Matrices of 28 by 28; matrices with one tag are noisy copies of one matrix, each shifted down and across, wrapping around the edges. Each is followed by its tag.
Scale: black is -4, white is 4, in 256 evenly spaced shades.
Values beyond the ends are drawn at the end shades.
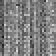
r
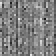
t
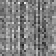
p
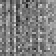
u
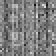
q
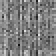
t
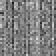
t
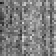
u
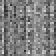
u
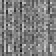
t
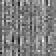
t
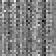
r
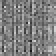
t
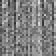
t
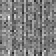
t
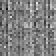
t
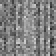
u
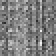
u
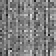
t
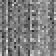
u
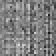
p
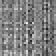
p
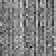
t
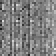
t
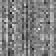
p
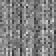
q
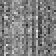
u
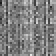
t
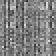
t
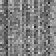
r
